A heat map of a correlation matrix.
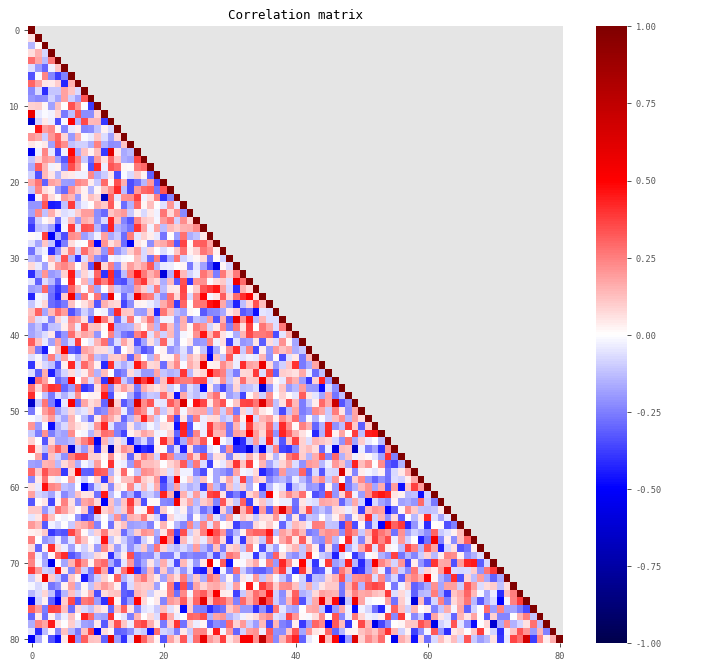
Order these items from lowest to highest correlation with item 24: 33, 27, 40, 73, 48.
33, 73, 27, 48, 40
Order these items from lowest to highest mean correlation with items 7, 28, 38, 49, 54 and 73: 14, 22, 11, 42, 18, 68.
22, 14, 42, 68, 18, 11
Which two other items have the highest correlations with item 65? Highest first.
54, 56
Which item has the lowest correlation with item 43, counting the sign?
27
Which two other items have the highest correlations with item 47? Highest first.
58, 60
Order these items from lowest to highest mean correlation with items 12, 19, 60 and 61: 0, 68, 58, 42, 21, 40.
0, 42, 21, 58, 40, 68
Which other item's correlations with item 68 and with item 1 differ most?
79
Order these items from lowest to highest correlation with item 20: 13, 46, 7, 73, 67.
73, 46, 7, 13, 67
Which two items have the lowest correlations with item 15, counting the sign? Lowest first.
28, 54
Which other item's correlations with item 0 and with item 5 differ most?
11
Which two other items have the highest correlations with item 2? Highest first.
72, 60
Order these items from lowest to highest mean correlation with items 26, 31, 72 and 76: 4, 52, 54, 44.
54, 52, 4, 44
